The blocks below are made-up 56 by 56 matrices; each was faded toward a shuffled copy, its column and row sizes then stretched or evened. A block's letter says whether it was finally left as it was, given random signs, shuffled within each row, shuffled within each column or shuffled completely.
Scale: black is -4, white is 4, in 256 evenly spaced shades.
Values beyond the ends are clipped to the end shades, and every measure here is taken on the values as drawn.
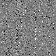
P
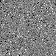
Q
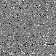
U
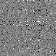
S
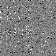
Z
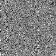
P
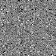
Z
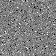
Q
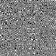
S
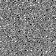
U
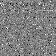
U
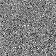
U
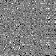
S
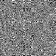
S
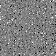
P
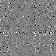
Z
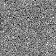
U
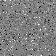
U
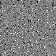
P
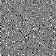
S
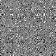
S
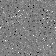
Q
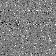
U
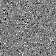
P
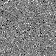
Q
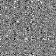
S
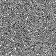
Q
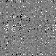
S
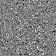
Q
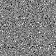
U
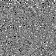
U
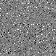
U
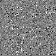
Z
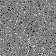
Q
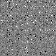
Z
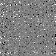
Z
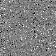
P
